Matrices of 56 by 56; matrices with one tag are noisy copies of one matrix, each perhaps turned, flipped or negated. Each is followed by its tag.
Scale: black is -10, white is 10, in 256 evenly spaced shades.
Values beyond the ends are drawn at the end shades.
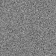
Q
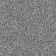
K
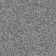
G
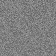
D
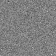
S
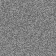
Q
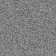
S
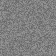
D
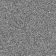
Q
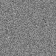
K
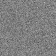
D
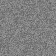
D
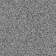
Q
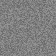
S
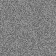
G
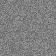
D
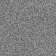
S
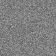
G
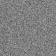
S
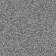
S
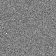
S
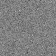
G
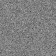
G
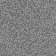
Q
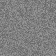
K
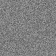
G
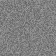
Q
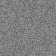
G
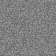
Q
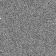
K
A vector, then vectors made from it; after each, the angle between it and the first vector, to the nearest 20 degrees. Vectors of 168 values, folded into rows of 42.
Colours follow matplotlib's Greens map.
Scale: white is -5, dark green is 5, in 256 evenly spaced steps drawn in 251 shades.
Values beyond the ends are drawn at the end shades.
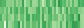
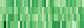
140 degrees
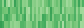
80 degrees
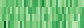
160 degrees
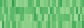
80 degrees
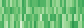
80 degrees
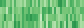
60 degrees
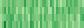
140 degrees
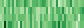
140 degrees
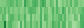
160 degrees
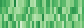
80 degrees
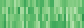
120 degrees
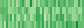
60 degrees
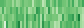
40 degrees
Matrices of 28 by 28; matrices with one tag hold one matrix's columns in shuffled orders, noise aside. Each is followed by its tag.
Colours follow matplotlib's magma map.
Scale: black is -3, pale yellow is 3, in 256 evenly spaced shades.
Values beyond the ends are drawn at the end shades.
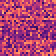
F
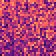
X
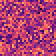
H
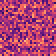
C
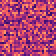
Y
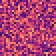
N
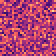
N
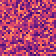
N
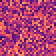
H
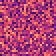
N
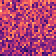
X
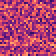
C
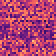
F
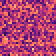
C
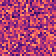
N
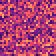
C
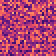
Y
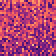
X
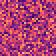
N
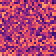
C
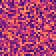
N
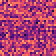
F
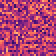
Y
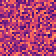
N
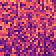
X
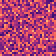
N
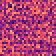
Y
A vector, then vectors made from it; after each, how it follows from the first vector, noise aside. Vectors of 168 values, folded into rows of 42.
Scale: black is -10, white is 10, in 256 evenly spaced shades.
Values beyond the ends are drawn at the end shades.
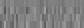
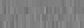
shrunk.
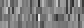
reversed, scaled up.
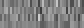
reversed, scaled up.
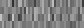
wrapped around, scaled up.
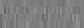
shrunk.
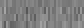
sign-scrambled.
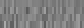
copied.
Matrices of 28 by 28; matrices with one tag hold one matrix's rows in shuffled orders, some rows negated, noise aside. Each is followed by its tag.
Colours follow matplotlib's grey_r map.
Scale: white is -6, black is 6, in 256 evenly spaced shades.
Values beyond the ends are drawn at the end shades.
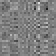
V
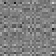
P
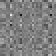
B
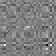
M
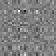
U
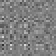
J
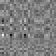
J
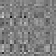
J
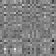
P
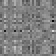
P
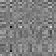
B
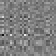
J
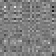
P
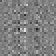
U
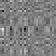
J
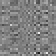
V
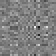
V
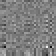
M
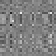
B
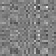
V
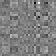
V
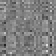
M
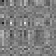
J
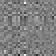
U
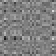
P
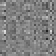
M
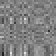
J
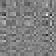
M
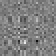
U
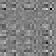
M
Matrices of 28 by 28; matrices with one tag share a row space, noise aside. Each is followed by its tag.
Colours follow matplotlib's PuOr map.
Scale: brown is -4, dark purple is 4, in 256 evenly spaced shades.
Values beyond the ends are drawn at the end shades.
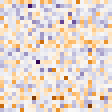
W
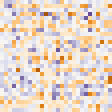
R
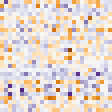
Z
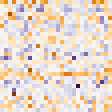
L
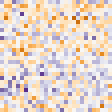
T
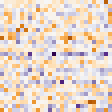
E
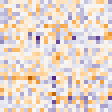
Z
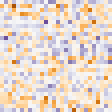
R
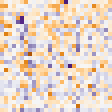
T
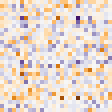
T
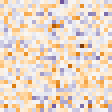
R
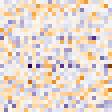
E
